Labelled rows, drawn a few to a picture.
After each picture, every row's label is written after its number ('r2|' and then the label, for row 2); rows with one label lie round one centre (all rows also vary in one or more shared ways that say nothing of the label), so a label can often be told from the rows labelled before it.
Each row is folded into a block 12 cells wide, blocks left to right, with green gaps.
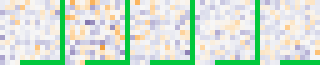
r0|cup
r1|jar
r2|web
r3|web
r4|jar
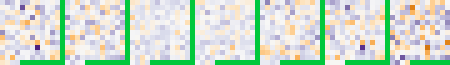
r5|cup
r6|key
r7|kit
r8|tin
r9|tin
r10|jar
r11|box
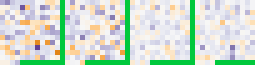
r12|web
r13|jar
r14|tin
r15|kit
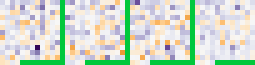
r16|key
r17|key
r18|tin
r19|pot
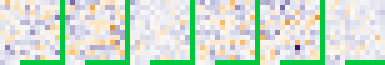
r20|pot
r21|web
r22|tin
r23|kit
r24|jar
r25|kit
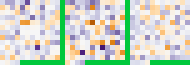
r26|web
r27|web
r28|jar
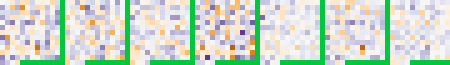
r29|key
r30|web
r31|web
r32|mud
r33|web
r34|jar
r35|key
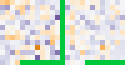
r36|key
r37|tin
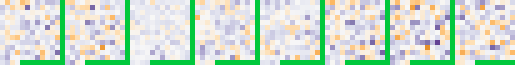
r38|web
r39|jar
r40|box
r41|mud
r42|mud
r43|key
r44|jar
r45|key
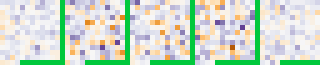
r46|mud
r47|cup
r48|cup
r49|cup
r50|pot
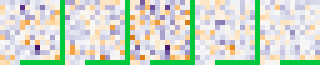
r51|pot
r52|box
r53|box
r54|tin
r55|web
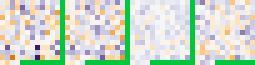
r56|kit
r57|kit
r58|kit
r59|tin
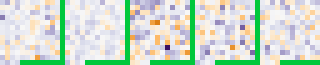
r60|tin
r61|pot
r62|pot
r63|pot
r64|jar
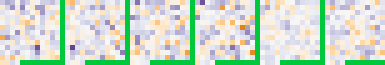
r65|cup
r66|pot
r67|pot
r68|key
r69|key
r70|pot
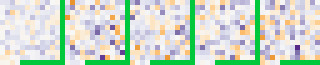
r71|cup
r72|jar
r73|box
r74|cup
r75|jar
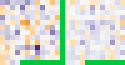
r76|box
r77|box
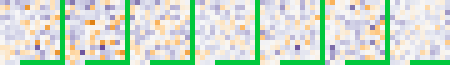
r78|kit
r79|pot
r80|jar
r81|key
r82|jar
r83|pot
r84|jar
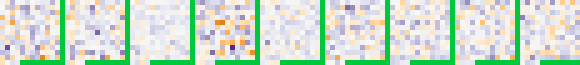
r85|box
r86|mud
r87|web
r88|cup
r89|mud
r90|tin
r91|tin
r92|jar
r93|box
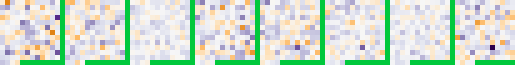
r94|jar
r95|mud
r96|key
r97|cup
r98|jar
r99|pot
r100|box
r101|pot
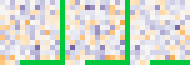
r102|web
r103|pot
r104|mud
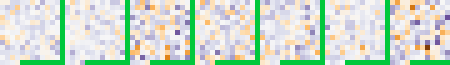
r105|key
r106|web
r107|mud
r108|box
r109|mud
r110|web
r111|key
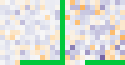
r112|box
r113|key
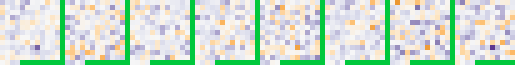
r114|pot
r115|cup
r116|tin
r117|web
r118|mud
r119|pot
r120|pot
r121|tin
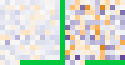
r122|tin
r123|kit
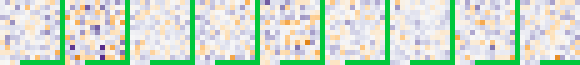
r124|mud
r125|key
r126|key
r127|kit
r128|tin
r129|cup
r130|key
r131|web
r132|tin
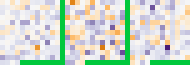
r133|tin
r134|kit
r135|pot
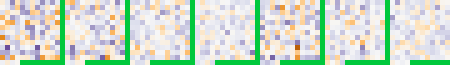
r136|mud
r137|key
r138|jar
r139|web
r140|tin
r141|cup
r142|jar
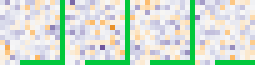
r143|box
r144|kit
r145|tin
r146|box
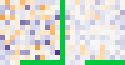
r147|jar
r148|tin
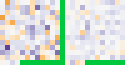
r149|key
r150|mud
